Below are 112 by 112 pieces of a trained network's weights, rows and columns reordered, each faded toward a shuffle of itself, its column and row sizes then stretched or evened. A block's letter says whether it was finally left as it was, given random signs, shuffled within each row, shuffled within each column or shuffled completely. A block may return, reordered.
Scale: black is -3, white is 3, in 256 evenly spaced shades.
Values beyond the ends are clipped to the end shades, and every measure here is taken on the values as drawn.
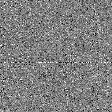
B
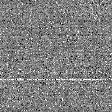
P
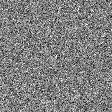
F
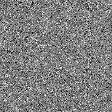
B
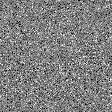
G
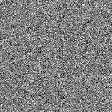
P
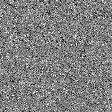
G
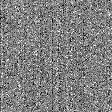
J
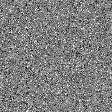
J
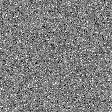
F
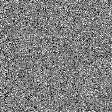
B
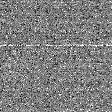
P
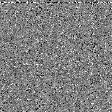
B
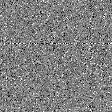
B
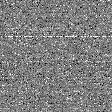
G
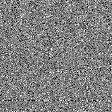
P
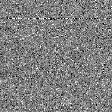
P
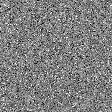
F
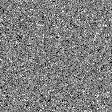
G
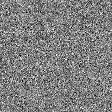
G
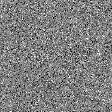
B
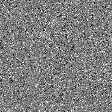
J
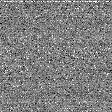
G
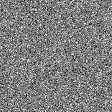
F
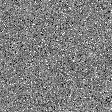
F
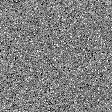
F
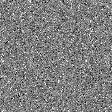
J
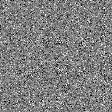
B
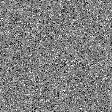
G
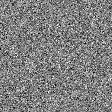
F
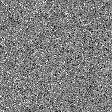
F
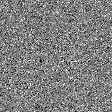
G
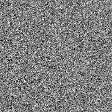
B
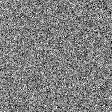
G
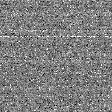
P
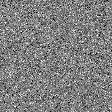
G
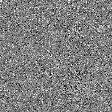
B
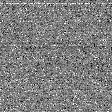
G
